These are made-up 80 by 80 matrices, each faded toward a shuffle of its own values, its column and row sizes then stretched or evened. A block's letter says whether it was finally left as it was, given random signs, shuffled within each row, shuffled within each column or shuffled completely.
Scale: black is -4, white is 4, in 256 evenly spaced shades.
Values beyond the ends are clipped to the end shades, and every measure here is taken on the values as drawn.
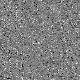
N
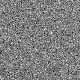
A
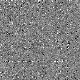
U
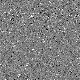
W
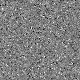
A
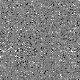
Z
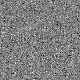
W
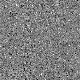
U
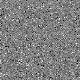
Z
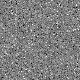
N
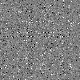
U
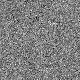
A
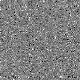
Z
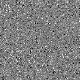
Z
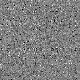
Z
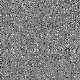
Z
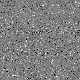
W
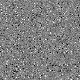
Z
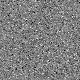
A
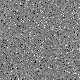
A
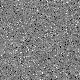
A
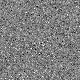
A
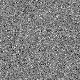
W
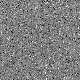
A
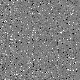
N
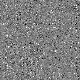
U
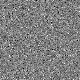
W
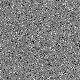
A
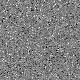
A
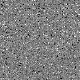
U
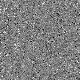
N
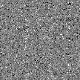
Z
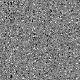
Z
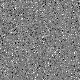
N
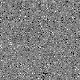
Z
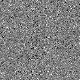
U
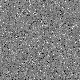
A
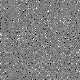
Z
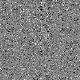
U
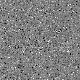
W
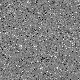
A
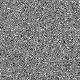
W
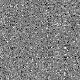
Z
